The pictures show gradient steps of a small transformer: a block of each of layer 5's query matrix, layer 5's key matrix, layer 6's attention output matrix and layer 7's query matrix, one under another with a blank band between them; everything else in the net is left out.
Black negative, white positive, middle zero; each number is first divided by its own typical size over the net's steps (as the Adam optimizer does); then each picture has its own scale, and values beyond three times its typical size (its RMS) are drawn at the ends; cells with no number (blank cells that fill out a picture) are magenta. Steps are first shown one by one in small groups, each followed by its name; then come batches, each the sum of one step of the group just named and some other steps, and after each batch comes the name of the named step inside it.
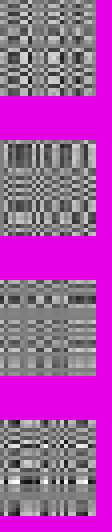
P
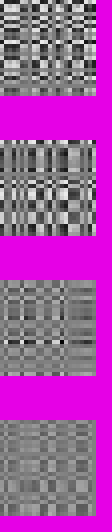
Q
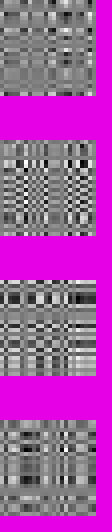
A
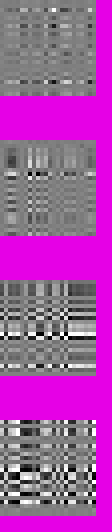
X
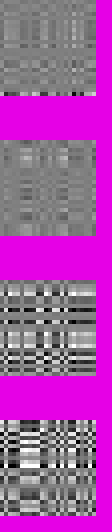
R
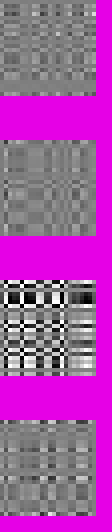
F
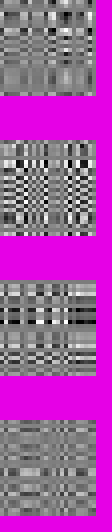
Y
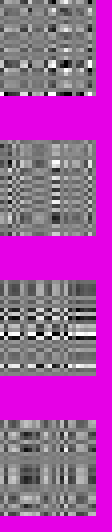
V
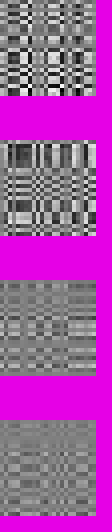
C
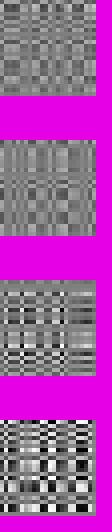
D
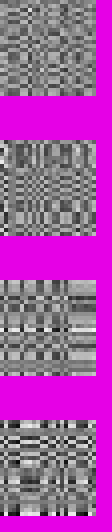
P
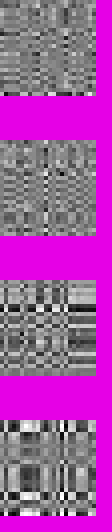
V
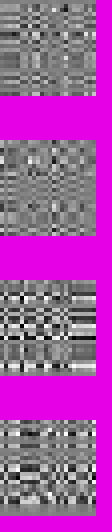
X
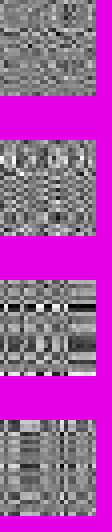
V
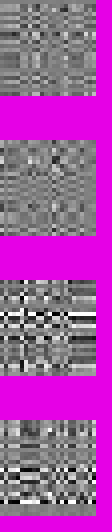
X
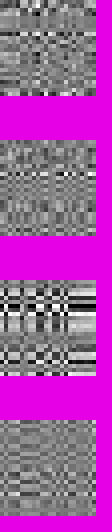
X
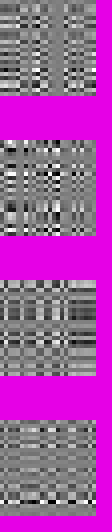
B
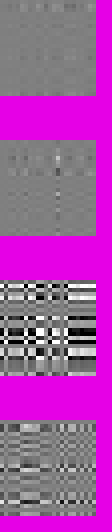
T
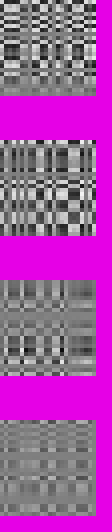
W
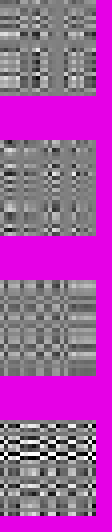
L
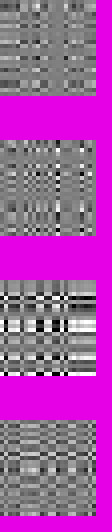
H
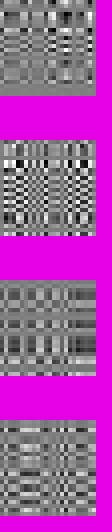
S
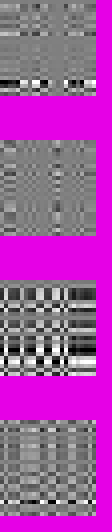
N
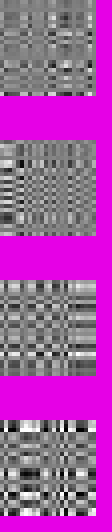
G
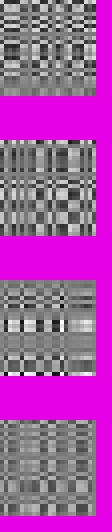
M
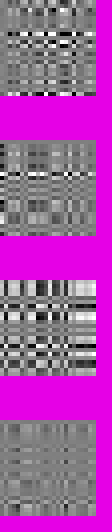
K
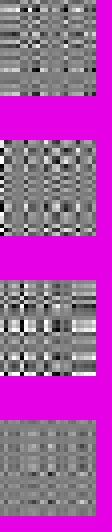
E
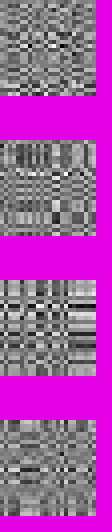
K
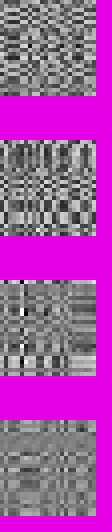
W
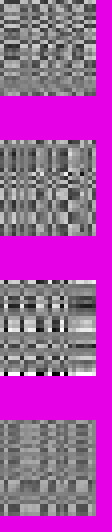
M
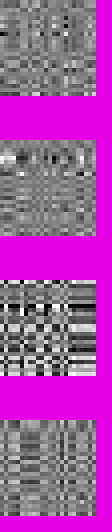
H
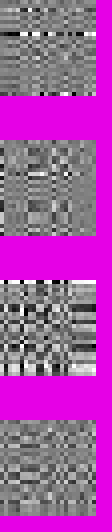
K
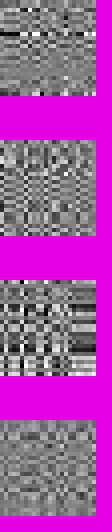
S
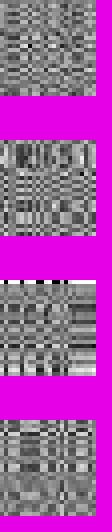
G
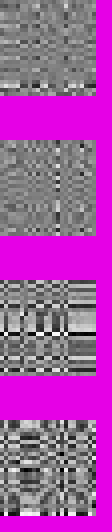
H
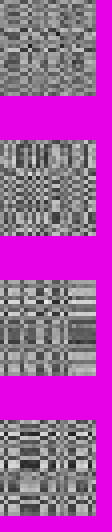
S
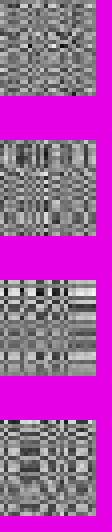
K
